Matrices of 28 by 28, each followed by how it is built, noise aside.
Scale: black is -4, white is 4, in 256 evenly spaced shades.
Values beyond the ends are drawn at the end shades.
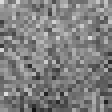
smooth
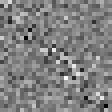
banded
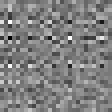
low rank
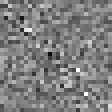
banded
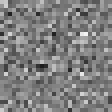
low rank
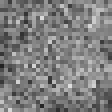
smooth
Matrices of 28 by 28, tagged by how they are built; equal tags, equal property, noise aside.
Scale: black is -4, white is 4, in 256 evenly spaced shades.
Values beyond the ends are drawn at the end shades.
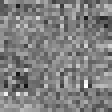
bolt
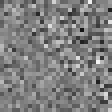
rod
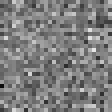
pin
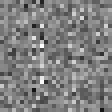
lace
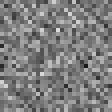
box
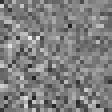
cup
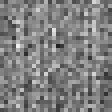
pin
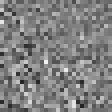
cup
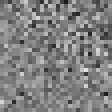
rod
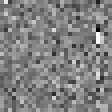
lace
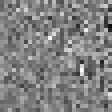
rod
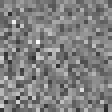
cup
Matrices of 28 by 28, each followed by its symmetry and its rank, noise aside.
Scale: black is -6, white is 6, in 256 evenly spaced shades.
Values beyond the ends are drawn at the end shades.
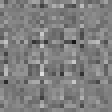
antisymmetric, rank two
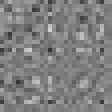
symmetric, rank three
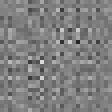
antisymmetric, rank two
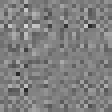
symmetric, rank three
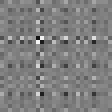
symmetric, rank one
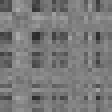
symmetric, rank one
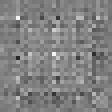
symmetric, rank two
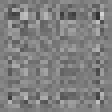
no symmetry, rank two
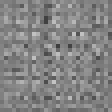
no symmetry, rank three
